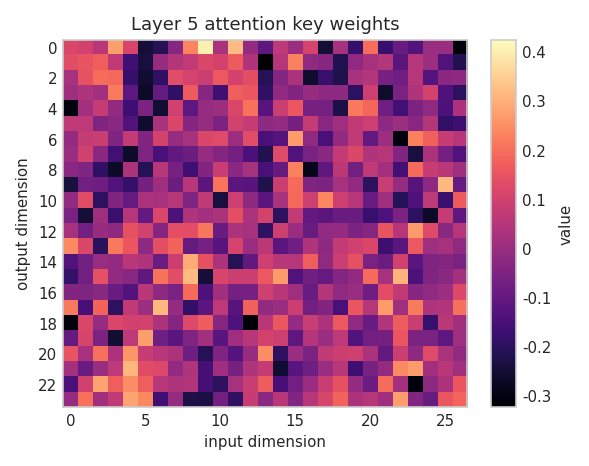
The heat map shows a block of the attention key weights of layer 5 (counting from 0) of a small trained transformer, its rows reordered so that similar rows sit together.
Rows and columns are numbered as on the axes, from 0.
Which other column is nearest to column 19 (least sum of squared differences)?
7
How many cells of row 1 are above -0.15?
22
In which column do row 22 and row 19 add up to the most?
5
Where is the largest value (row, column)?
0, 9
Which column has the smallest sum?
13
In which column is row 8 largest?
15
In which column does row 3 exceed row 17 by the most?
3
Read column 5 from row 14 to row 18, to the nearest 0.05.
0.05 -0.1 0.05 0 0.1
